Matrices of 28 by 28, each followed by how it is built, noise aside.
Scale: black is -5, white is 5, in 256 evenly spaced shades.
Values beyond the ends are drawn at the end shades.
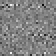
uneven rows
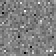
sparse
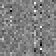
uneven columns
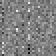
uneven columns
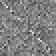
diagonal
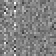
uneven columns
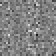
uneven columns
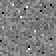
sparse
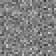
repeating rows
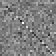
diagonal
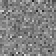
uneven rows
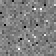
sparse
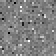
sparse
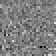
uneven rows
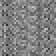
repeating rows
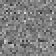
uneven rows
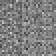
repeating rows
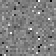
sparse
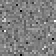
sparse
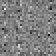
uneven columns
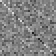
diagonal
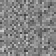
repeating rows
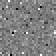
sparse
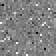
sparse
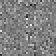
uneven columns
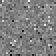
sparse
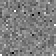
sparse
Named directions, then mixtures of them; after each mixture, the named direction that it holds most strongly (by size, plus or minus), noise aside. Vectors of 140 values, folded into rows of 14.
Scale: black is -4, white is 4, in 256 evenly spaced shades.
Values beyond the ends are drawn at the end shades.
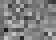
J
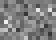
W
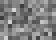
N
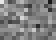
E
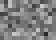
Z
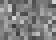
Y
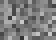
Y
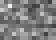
Z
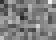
E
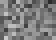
J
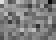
E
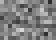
N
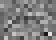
J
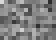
E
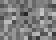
N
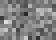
W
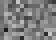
J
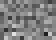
J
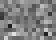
Z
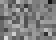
J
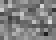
Z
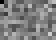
E
